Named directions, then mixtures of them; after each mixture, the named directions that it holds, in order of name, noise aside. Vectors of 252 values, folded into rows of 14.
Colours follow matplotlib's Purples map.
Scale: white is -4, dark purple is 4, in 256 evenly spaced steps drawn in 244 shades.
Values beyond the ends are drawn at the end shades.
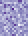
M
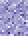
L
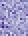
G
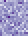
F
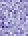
G.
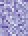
F, G, M.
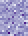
L.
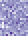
G.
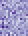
G.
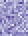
F, L.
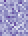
F, M.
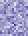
F, L, M.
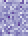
F, L, M.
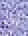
G.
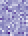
G, L.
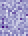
G.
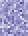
F, G, L.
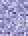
G, L, M.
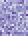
F, G, L.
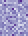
F, G, M.
